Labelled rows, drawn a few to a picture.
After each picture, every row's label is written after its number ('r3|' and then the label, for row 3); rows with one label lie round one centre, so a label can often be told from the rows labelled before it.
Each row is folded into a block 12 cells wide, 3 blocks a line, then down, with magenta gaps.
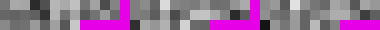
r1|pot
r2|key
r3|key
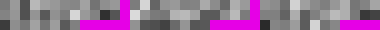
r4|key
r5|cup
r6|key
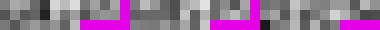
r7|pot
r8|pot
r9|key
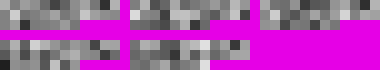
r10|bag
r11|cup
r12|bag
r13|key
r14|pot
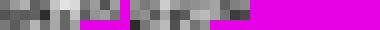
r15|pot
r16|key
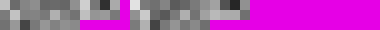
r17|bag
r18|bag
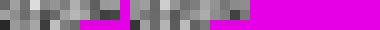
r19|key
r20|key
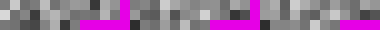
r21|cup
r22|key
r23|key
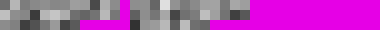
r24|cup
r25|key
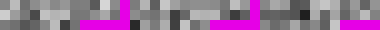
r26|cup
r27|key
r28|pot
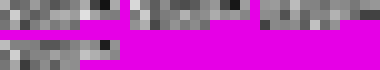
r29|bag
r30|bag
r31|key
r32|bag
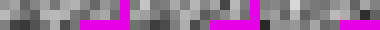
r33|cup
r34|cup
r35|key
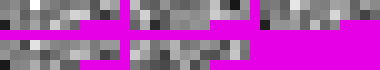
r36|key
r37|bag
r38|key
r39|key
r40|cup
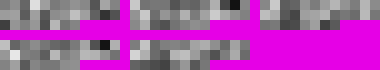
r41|key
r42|bag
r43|cup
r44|bag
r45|cup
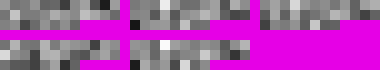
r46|bag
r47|key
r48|key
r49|cup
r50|key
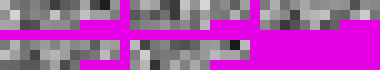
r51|bag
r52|pot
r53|cup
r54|cup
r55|bag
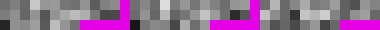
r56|key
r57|key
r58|cup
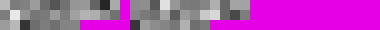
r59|bag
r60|key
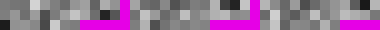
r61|key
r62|bag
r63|bag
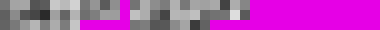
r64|pot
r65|cup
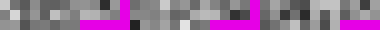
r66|bag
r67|key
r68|pot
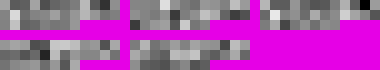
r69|bag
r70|key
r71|bag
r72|pot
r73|cup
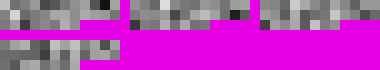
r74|bag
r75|key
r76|key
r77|pot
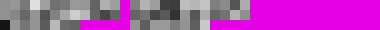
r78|key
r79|pot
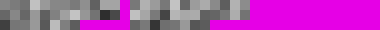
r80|key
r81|cup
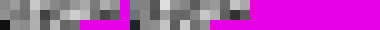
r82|key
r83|key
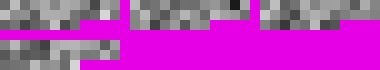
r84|cup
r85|bag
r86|cup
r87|pot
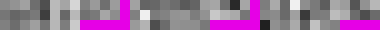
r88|pot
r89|bag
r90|key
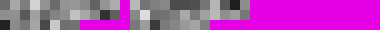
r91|key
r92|bag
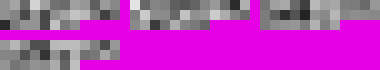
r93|key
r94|bag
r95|pot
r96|pot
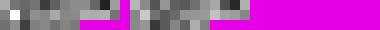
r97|bag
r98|bag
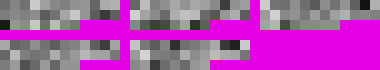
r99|key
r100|cup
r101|bag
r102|bag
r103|bag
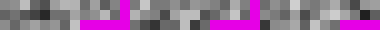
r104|pot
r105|cup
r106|key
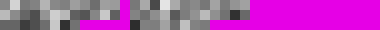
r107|cup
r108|key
